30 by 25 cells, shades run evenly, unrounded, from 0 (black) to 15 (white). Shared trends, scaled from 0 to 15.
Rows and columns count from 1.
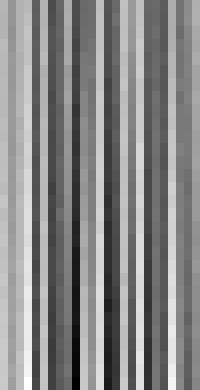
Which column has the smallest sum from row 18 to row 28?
10
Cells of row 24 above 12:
4
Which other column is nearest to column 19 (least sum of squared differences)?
15
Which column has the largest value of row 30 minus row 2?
11
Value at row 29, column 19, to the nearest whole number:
3
